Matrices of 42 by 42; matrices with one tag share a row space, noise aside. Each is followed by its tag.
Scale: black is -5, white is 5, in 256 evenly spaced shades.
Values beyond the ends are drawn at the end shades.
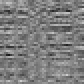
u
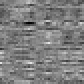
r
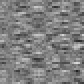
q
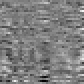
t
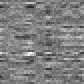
r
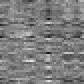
r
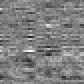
r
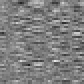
q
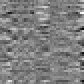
t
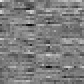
r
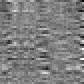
t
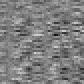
q
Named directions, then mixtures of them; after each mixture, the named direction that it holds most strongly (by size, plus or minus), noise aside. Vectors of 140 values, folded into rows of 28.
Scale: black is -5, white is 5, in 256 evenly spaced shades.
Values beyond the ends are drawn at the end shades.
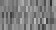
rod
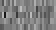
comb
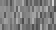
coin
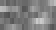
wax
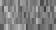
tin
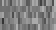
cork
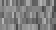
cork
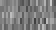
rod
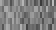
coin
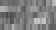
wax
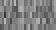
comb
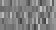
cork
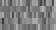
cork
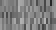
rod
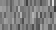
coin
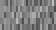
coin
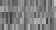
rod
